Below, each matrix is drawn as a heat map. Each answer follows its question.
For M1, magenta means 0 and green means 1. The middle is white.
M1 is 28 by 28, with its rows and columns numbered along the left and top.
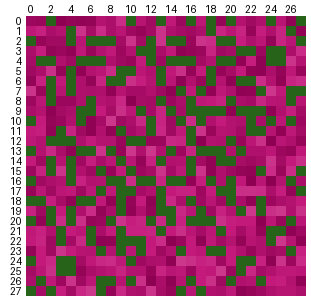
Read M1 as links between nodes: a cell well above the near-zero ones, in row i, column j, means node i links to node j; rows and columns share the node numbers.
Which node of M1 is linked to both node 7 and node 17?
node 27
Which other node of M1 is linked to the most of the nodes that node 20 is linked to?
node 16
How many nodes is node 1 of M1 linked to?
3
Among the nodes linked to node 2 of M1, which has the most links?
node 4
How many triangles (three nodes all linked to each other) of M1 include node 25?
1
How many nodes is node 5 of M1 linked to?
5
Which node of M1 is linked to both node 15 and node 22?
node 10
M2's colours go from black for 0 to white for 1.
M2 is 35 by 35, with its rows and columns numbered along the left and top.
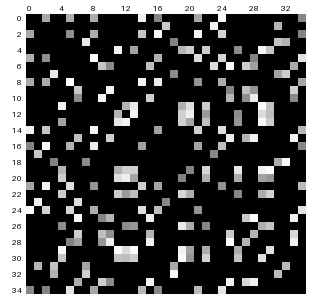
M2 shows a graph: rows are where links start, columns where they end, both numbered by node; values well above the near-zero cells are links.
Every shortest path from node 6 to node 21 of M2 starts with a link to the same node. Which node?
node 28
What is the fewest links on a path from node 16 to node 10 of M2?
3
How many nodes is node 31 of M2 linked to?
5
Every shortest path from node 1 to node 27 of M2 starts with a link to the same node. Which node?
node 23
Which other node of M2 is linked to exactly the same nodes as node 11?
node 26
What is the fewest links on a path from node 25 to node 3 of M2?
5
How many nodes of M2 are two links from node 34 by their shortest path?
1
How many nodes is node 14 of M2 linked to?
7
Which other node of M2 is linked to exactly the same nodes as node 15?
node 9
